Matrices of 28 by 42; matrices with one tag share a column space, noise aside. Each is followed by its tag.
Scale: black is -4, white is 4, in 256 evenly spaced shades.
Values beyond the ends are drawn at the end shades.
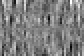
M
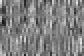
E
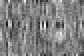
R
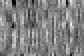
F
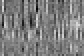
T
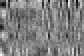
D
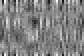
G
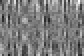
M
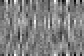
G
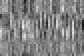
T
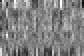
D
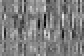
T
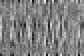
R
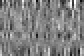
D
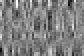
D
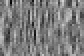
F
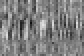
T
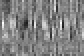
T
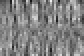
M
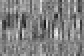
T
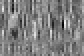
T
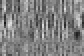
T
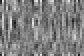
G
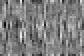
R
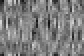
G
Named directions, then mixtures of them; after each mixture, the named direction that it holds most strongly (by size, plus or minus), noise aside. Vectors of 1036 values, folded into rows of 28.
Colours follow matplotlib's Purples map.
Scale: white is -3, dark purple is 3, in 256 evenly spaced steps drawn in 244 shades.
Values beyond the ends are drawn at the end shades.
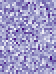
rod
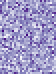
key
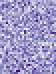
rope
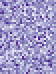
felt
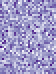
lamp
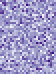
felt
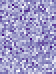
rope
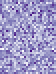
lamp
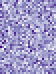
lamp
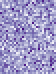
rod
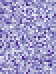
felt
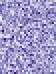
key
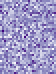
key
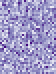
lamp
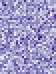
lamp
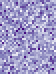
rod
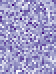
rod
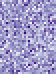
lamp
